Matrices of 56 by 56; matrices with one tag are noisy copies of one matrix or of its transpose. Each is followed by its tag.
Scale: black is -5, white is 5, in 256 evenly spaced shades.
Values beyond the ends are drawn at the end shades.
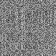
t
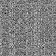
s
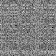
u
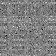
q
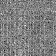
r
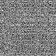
r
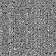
s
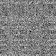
q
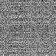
t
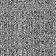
r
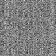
u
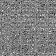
r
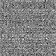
s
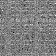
r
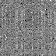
t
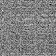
r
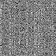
s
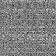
s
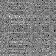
t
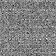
s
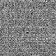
s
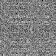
t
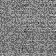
r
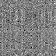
t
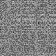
r
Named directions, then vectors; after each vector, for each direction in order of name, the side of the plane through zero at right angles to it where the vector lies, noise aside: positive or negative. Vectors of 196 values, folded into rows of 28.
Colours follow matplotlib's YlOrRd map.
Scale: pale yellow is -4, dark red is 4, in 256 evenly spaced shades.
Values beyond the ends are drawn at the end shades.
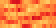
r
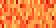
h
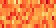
positive, negative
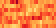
positive, positive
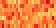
positive, negative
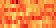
positive, positive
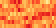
negative, positive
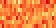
positive, negative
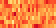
positive, negative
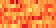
positive, positive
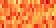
positive, negative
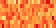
positive, negative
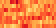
positive, positive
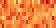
positive, negative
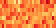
positive, negative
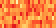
negative, negative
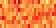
negative, positive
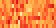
positive, positive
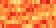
positive, negative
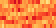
negative, positive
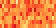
negative, negative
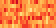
positive, positive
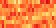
positive, negative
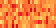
negative, negative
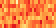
negative, negative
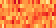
negative, positive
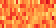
positive, negative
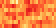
negative, negative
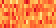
negative, negative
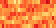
positive, negative
